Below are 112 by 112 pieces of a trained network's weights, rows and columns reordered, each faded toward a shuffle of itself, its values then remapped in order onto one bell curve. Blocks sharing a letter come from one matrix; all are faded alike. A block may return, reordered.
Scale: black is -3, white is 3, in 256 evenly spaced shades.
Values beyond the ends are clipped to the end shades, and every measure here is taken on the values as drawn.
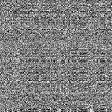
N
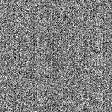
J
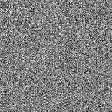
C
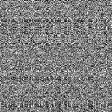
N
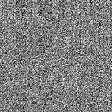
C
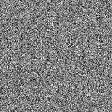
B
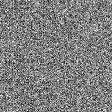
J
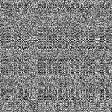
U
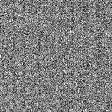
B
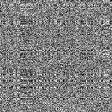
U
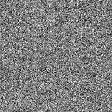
J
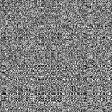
U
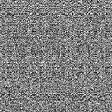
N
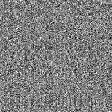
B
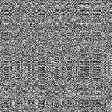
U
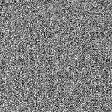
J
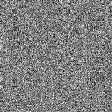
C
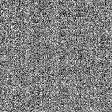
J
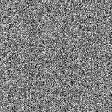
C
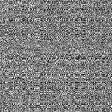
U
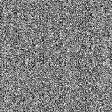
B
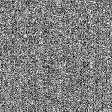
J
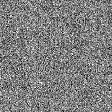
J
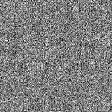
C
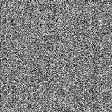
C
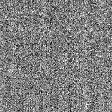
J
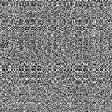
U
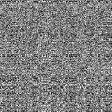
N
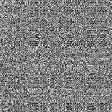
N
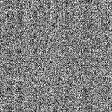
B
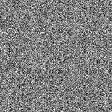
B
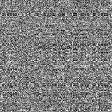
N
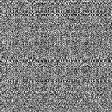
U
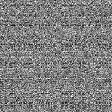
N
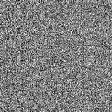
C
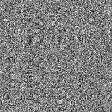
B
